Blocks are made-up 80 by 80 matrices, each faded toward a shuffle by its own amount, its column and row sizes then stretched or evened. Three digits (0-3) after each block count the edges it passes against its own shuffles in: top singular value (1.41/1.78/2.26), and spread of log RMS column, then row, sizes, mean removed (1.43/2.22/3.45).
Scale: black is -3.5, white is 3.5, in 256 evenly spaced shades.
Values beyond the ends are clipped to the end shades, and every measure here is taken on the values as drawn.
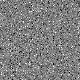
0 1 0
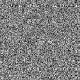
2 0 1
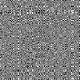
3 2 2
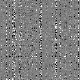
2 3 1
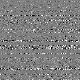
2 1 3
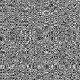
3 1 0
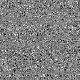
0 0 2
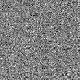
2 0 0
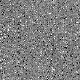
1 1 0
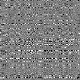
3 1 3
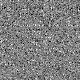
1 0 1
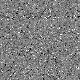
0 0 1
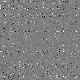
1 1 2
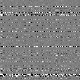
3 1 3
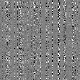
2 3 1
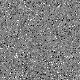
0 0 1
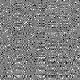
3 0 1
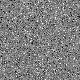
0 0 0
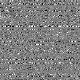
2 0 3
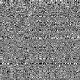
3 0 2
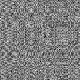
3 0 0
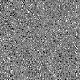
2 1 0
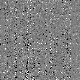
0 2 1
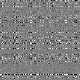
3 1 3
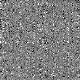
1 2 1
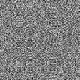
2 0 0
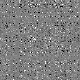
1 2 2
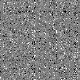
1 2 1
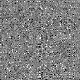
2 1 1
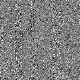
0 2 0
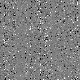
0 2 0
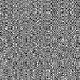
3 2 0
